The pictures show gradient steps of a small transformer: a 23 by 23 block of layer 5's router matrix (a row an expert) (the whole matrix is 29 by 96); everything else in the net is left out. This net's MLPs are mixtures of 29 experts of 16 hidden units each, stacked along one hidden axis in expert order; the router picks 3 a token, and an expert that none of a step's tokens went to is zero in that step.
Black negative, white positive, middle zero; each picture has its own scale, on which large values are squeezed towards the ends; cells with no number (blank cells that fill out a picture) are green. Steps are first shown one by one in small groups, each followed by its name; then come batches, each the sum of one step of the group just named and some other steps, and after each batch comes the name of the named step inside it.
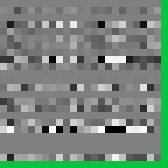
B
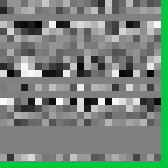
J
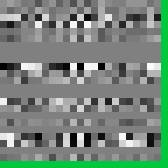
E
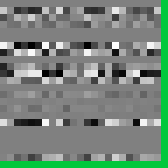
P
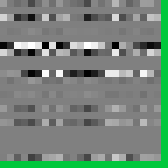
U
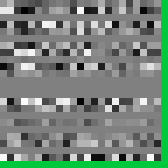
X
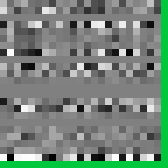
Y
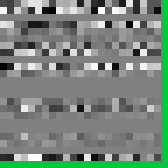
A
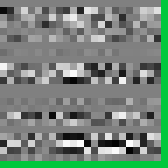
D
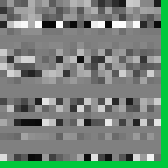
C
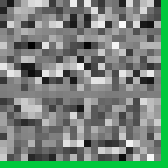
C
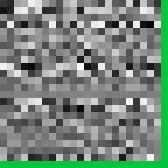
D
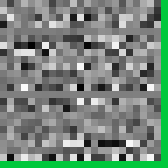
Y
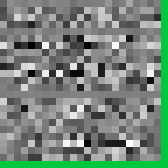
E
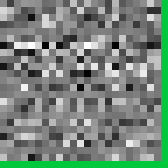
U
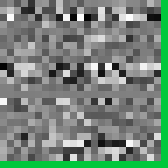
X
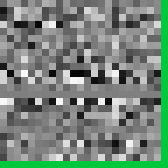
J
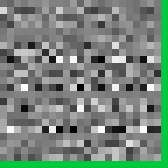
P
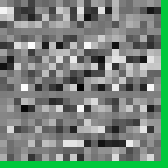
U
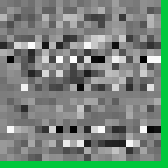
U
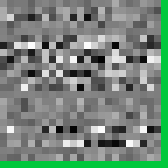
U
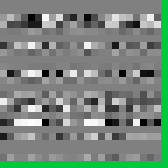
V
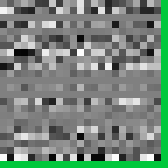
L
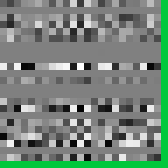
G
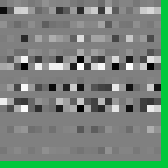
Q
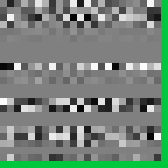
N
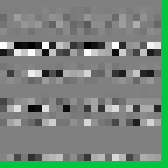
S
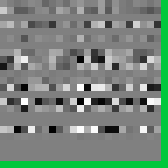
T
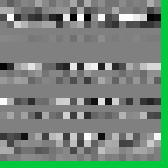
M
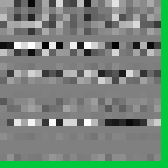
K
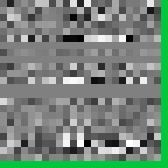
N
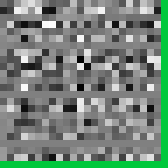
Q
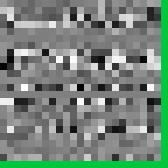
M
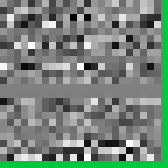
K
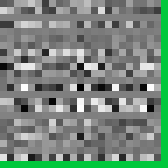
L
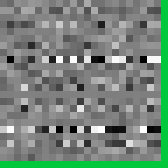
T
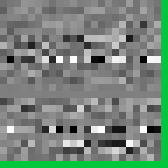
S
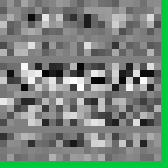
V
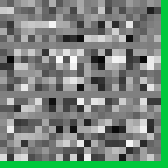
L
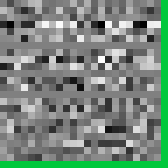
N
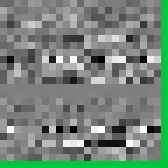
G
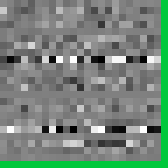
K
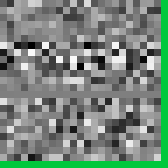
S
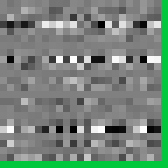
T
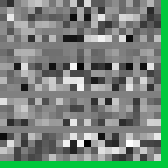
M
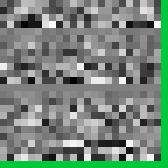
V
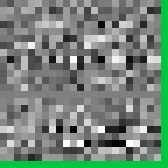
K
